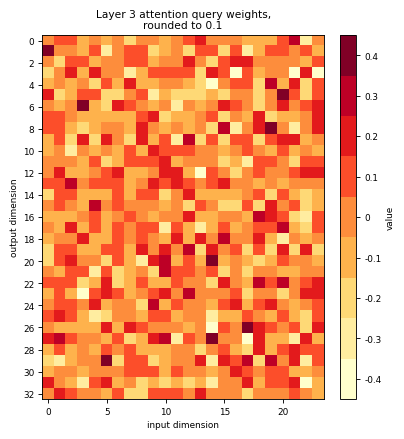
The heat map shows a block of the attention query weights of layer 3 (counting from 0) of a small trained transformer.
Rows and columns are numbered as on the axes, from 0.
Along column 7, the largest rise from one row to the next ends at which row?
4
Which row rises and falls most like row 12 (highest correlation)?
28
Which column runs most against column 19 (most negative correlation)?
14
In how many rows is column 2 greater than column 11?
15
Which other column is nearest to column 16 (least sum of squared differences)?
7
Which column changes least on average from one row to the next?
6
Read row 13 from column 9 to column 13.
0.2 0.1 0.2 0.1 0
